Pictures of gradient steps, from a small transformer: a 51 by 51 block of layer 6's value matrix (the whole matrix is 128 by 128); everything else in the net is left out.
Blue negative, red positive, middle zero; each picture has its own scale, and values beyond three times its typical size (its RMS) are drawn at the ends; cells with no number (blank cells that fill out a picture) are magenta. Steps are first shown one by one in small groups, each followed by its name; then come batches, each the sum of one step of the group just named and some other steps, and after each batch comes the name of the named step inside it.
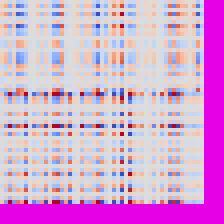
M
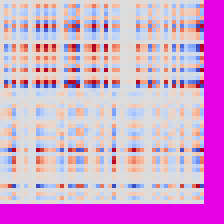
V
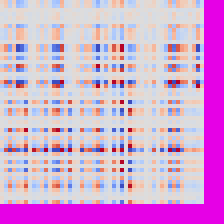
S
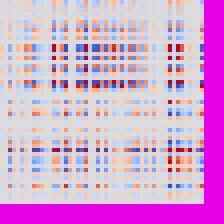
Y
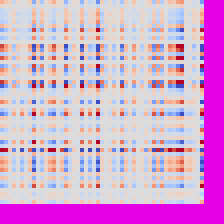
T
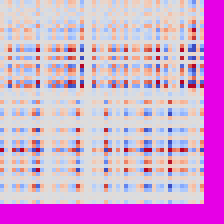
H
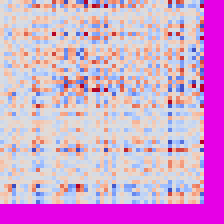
H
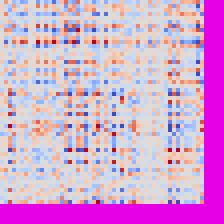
M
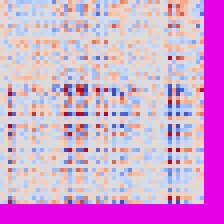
M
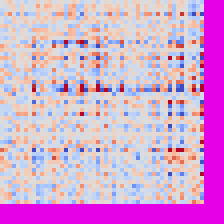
T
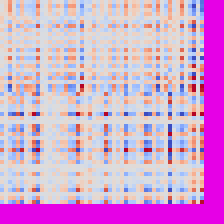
H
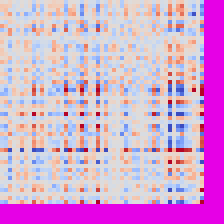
Y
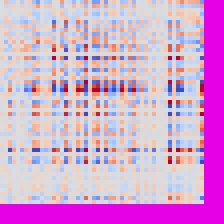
Y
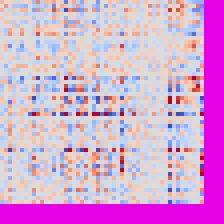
S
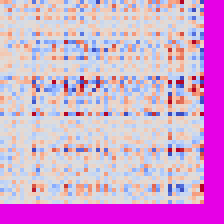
Y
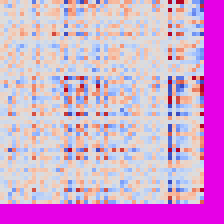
S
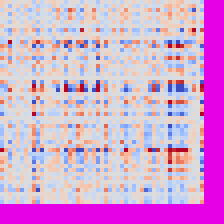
T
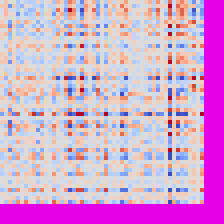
M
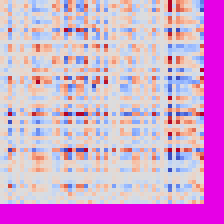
V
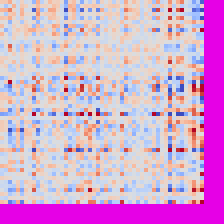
H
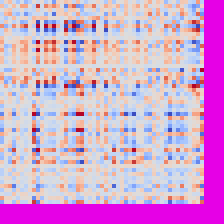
V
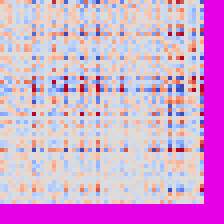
T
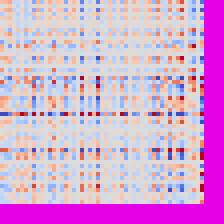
T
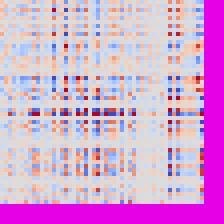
M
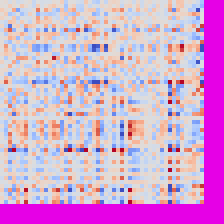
Y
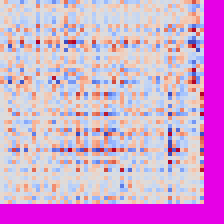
S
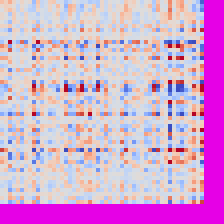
T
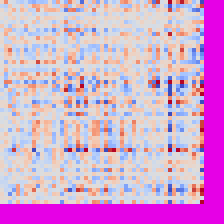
H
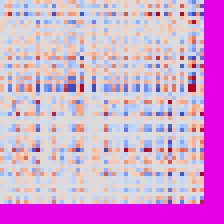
H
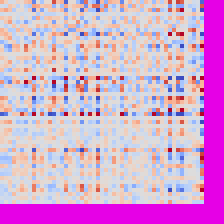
V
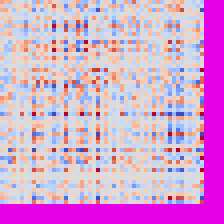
V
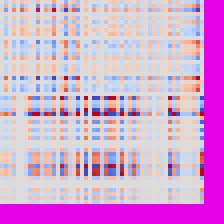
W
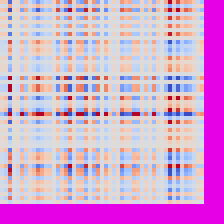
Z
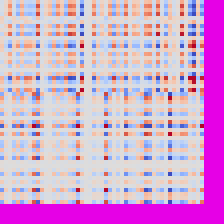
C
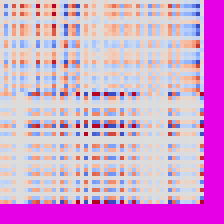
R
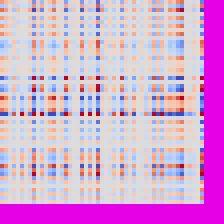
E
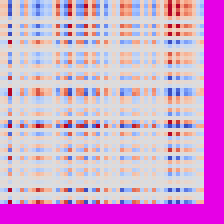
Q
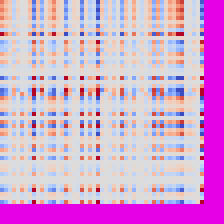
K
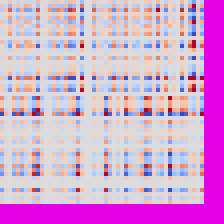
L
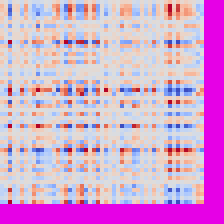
Q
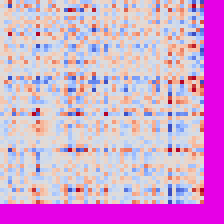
L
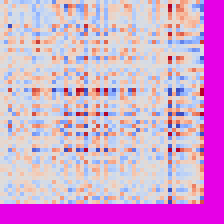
Q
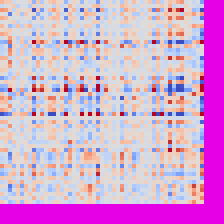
E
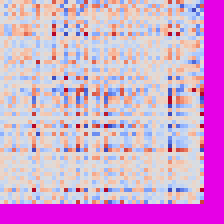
R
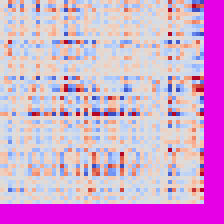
W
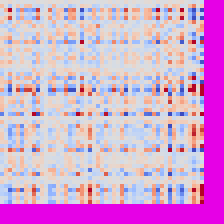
L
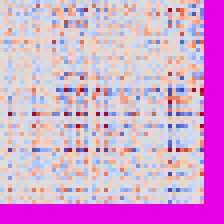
C
